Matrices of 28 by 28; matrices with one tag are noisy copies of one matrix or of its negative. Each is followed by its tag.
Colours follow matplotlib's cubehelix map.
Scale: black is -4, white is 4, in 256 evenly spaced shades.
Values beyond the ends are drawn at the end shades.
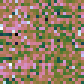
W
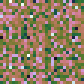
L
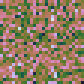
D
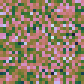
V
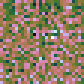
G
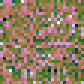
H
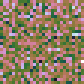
G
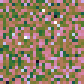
L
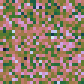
G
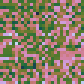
W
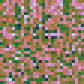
G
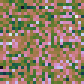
W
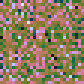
L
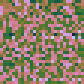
G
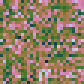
H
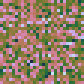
H
